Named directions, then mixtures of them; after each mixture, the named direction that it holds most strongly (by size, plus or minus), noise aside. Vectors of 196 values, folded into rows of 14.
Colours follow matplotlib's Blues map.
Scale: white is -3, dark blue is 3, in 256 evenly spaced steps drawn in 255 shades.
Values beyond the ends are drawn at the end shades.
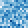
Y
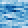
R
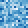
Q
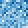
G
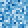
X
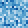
Q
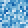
X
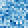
Y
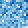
G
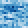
R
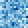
Q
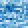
R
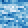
R
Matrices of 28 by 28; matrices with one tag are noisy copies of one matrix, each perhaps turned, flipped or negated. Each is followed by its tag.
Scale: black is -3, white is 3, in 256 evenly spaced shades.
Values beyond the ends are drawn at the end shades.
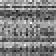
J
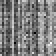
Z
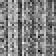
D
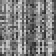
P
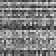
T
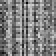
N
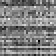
T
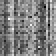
J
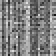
T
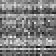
J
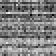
Z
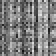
D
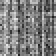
Z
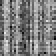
P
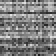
Z
